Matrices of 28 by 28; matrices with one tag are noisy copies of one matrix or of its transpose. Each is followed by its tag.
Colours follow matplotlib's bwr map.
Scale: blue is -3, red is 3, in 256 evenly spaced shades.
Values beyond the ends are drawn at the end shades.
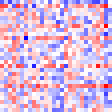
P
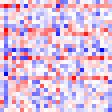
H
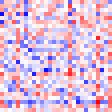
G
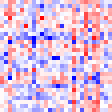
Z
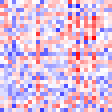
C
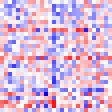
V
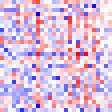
C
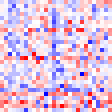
V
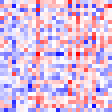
C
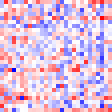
G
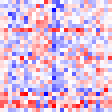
V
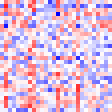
H
